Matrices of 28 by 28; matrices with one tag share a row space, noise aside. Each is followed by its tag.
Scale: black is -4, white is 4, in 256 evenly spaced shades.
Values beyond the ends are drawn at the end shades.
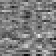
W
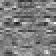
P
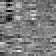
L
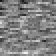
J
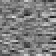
W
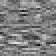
J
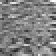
W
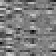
L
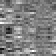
L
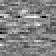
J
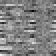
L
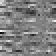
L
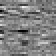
J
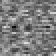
W
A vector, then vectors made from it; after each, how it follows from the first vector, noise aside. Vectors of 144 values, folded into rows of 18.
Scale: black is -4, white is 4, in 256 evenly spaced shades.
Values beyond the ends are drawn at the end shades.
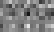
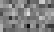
negated.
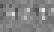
wrapped around, partly zeroed.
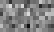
negated.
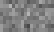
negated, shrunk.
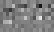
wrapped around, partly zeroed.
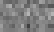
negated, shrunk.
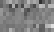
partly zeroed.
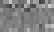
partly zeroed.
